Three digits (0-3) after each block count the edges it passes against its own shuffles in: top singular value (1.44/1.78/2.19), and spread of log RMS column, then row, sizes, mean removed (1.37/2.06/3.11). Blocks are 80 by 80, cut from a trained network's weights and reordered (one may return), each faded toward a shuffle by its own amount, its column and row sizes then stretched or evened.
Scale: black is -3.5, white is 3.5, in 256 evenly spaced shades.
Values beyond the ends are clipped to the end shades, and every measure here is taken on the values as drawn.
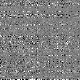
1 2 3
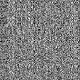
2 1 1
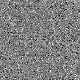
1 1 0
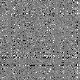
1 2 2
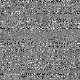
1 1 3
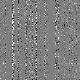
1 3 0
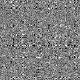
2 2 2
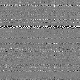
3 0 3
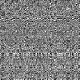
3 1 2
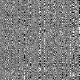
2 3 0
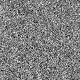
0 0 0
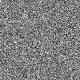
0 0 1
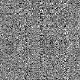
2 2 1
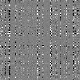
3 3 2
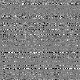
2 1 3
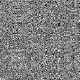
2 2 0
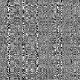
3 3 0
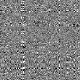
3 2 2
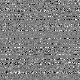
0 1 3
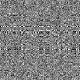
3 1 2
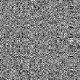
3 2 1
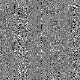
0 3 1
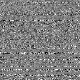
1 0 3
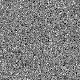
0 1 0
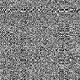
3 1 2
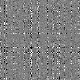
3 3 2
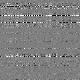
3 0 3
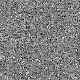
0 1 1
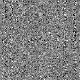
0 2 1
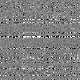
3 2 3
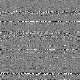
2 0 3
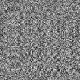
3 0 1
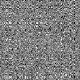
3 2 1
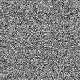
2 0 0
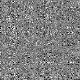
0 2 2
